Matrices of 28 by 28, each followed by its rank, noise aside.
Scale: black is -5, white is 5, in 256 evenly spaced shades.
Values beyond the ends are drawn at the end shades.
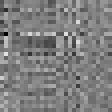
two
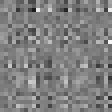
two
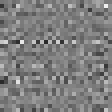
three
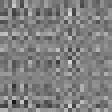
three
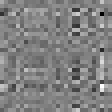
two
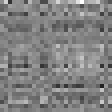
two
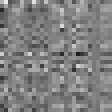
three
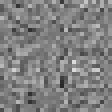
five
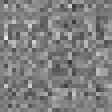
four
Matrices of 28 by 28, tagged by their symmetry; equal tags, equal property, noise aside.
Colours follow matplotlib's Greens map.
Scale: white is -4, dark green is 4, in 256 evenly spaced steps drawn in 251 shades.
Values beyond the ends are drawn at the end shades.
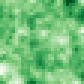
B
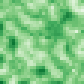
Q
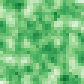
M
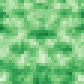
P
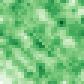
Q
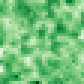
B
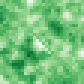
Q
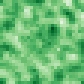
Q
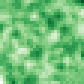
B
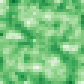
M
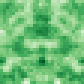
P
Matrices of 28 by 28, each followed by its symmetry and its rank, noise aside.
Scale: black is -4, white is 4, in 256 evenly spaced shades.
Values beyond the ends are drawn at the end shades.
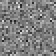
no symmetry, rank seven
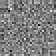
antisymmetric, rank eight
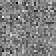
antisymmetric, rank eight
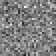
no symmetry, rank eight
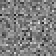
no symmetry, rank six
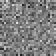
no symmetry, rank seven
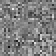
no symmetry, rank seven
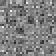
symmetric, rank seven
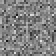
symmetric, rank seven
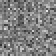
no symmetry, rank eight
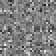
antisymmetric, rank six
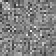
symmetric, rank eight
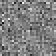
antisymmetric, rank six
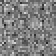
no symmetry, rank six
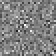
symmetric, rank six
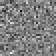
no symmetry, rank seven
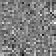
antisymmetric, rank six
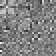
symmetric, rank six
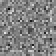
symmetric, rank eight
